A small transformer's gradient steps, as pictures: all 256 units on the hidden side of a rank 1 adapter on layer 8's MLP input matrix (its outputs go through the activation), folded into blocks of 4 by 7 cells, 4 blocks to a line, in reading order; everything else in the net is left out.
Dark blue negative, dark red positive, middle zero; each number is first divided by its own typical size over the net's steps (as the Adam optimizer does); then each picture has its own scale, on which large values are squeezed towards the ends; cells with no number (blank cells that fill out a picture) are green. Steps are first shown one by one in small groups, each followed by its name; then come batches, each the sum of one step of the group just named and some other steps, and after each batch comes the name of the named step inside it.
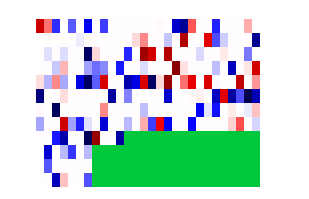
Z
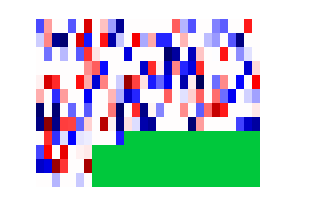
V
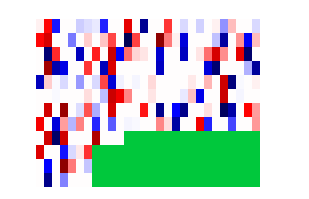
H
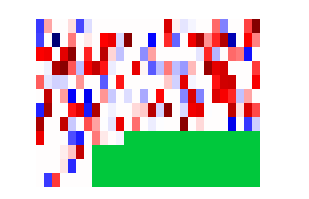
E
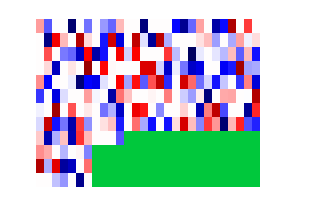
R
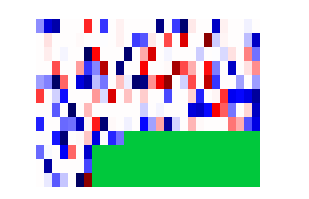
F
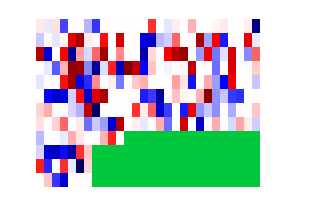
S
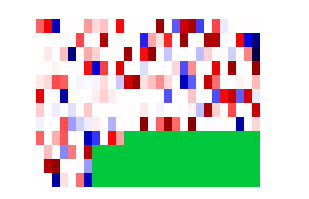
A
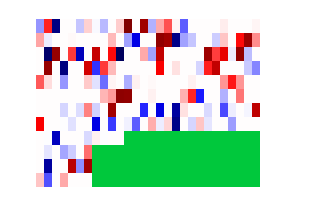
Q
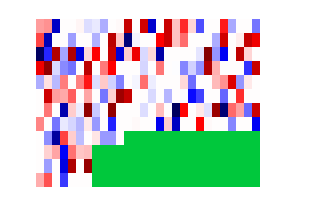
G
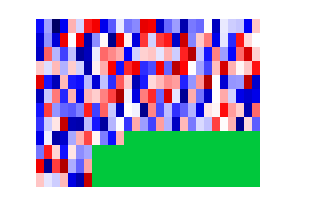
F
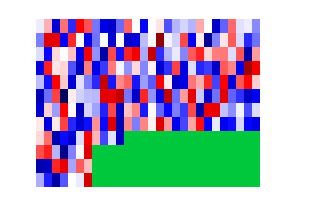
H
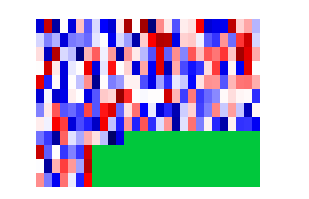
Q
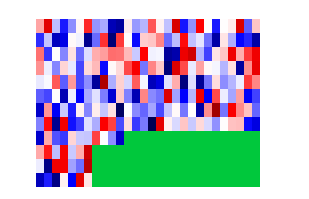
V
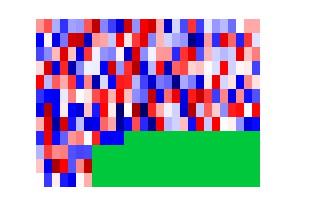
V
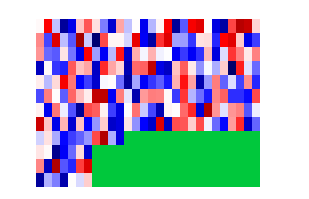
R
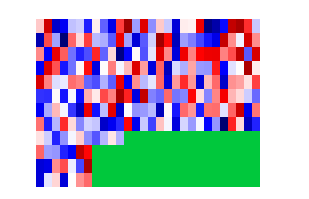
Q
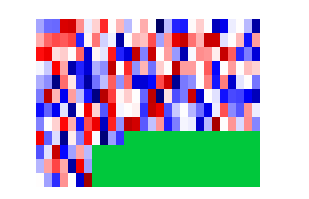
F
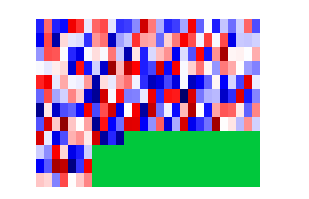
V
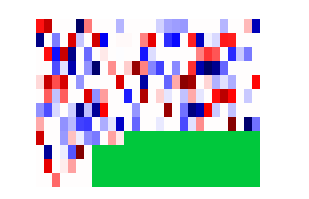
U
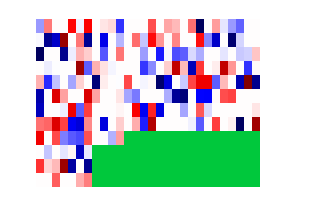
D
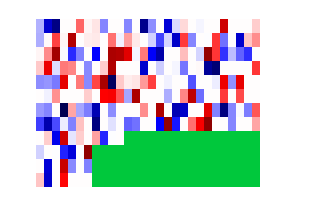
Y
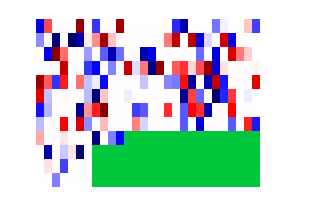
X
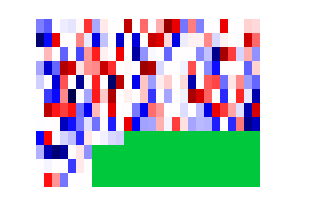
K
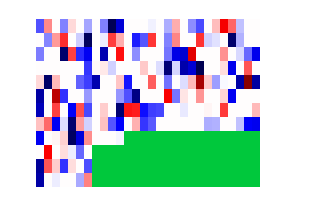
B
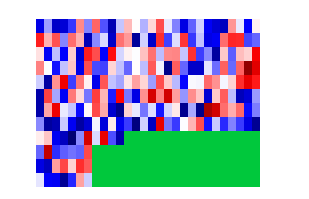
B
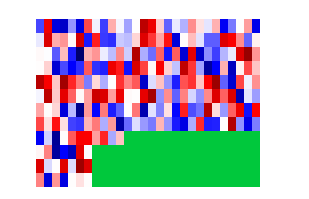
U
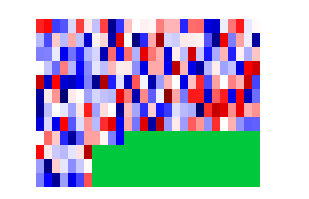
B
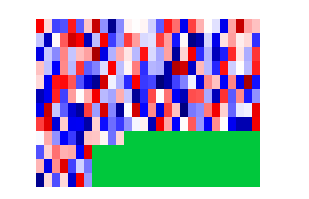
D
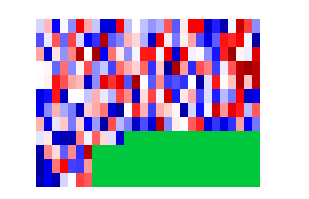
X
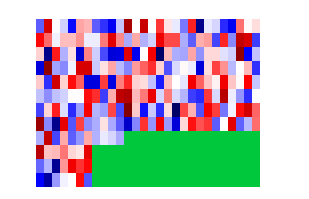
B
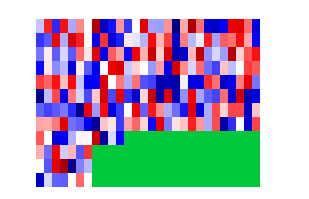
D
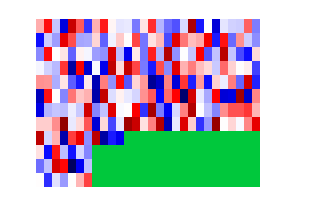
D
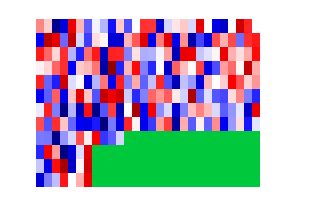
Y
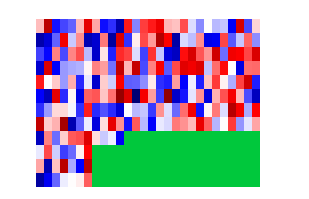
D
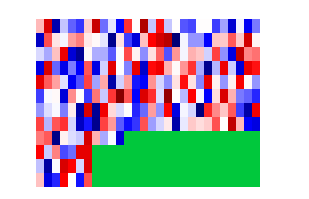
U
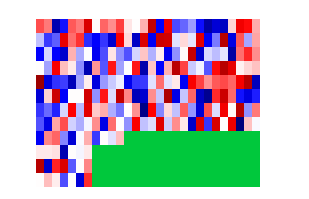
D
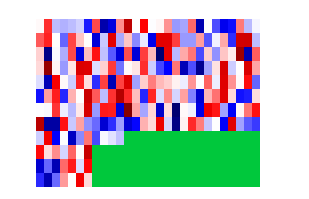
B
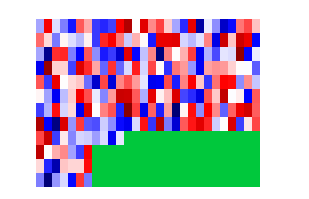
X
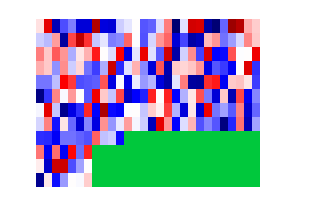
Y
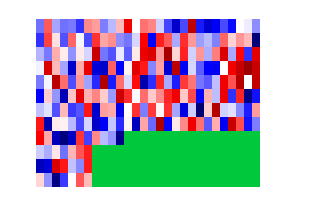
U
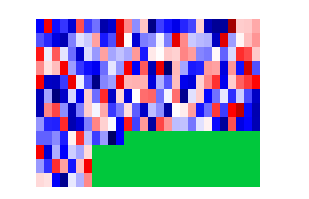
X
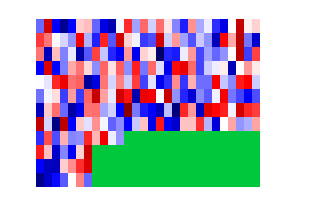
B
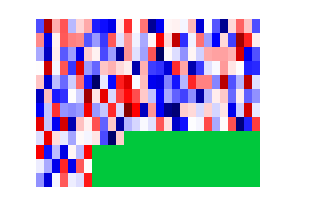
D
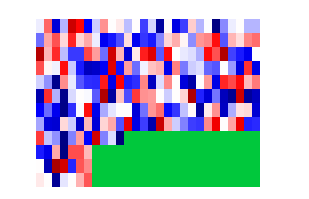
Y
